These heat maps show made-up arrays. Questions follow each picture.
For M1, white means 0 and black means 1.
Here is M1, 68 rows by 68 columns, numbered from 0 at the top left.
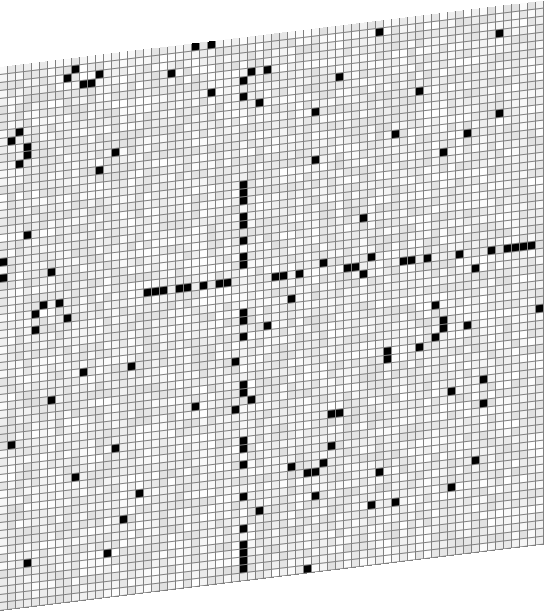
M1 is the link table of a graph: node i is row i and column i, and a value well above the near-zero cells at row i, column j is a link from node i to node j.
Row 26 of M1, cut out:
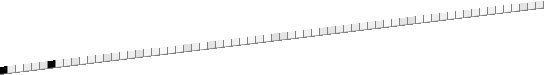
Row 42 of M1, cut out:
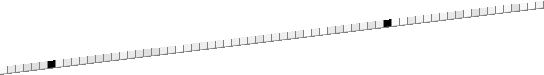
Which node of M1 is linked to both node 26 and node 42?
node 6
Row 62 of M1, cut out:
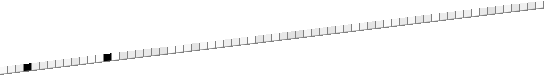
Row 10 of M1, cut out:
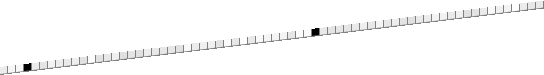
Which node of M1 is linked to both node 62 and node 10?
node 3
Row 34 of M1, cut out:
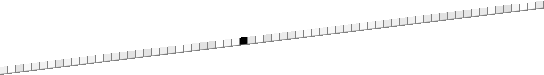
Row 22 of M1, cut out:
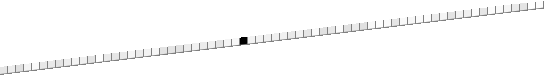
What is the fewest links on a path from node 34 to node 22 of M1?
2
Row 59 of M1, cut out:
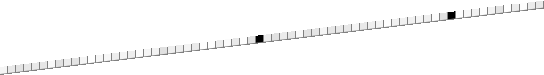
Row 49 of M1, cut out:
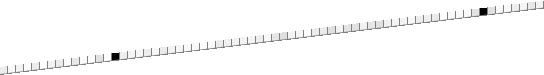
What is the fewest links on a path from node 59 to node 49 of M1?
6
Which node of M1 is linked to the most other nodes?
node 30
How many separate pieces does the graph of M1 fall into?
3
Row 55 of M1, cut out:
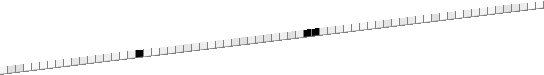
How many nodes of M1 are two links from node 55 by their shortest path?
4
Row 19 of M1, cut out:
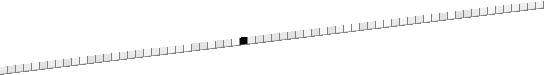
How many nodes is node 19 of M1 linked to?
1
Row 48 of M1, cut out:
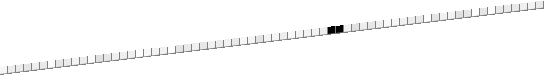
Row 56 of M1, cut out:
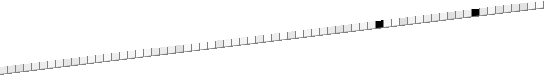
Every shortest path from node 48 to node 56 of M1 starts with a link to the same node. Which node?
node 41
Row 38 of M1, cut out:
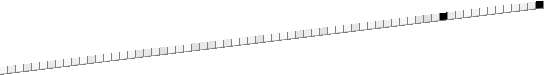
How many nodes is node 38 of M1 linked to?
2
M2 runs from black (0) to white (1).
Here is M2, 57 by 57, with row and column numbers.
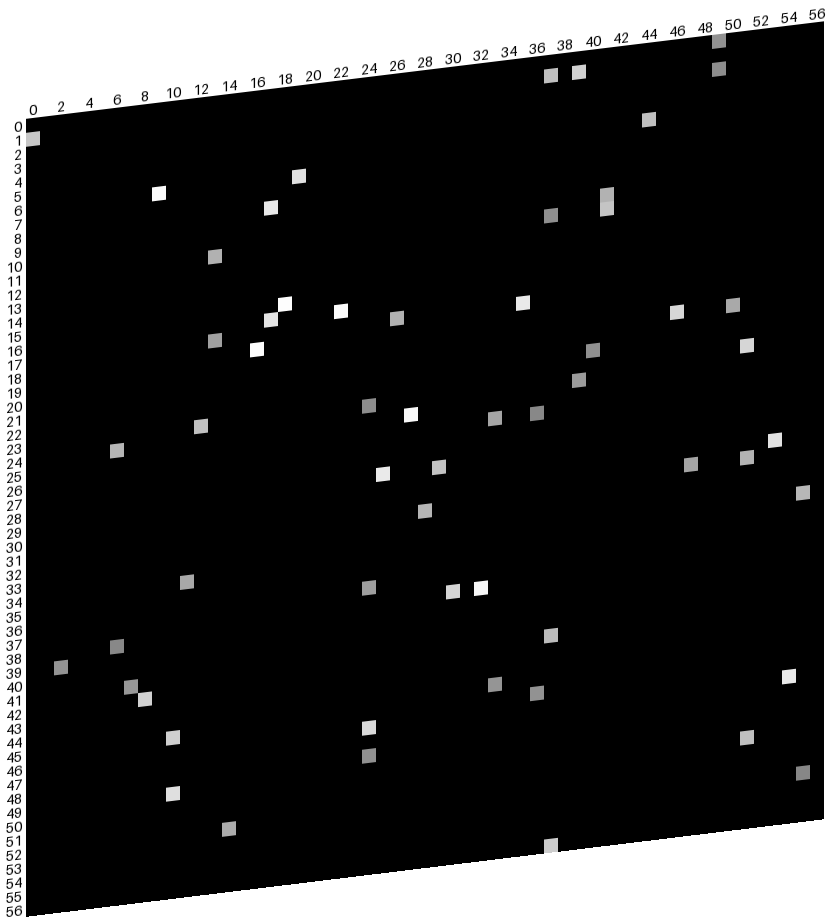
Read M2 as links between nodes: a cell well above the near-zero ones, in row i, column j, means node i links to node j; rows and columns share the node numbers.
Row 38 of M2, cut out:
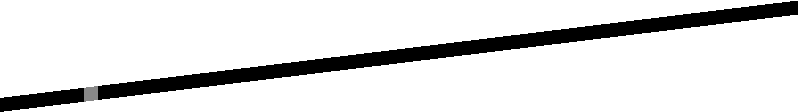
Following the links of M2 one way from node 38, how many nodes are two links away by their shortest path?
2
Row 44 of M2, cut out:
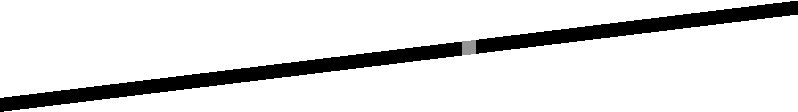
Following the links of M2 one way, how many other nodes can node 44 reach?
2
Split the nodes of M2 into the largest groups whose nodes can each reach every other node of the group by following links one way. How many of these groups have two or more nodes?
1
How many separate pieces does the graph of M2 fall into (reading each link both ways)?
7
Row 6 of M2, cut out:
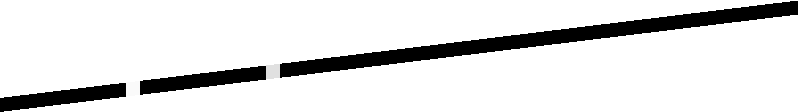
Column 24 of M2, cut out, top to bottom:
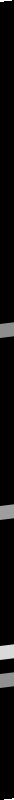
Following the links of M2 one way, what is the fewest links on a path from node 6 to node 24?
3
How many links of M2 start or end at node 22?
2
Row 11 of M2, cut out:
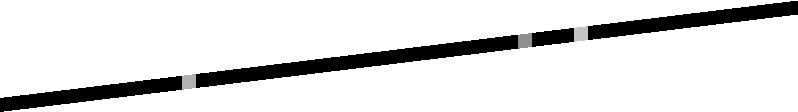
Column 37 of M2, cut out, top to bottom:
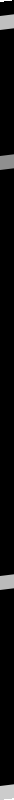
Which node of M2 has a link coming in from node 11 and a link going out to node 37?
node 41
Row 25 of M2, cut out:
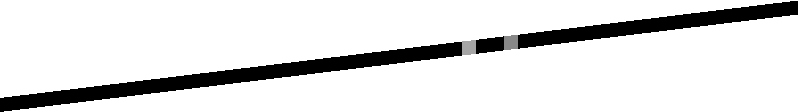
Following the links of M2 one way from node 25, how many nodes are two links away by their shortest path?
2
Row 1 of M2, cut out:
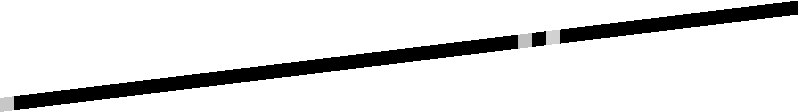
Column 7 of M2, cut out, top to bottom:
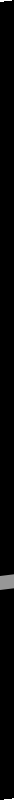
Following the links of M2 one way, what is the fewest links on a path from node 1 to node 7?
5
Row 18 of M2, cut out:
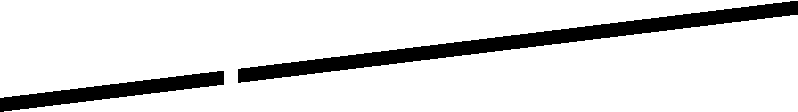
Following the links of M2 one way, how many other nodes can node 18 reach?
7
